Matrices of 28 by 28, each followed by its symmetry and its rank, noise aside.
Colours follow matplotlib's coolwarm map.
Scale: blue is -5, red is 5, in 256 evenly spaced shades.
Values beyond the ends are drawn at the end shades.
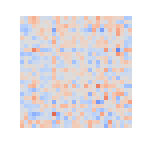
antisymmetric, rank four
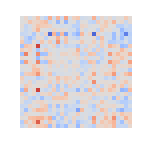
antisymmetric, rank four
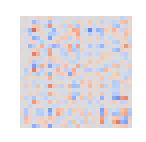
no symmetry, rank four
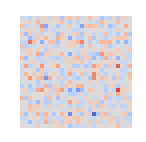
antisymmetric, rank four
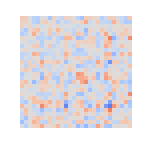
symmetric, rank three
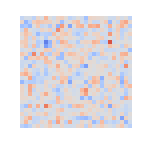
symmetric, rank five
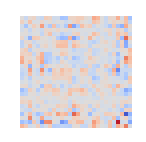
antisymmetric, rank four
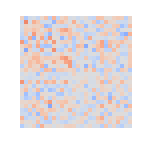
no symmetry, rank five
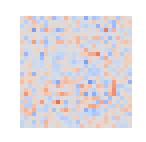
no symmetry, rank five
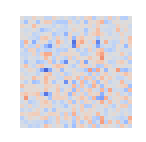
symmetric, rank four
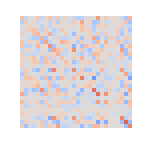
symmetric, rank three
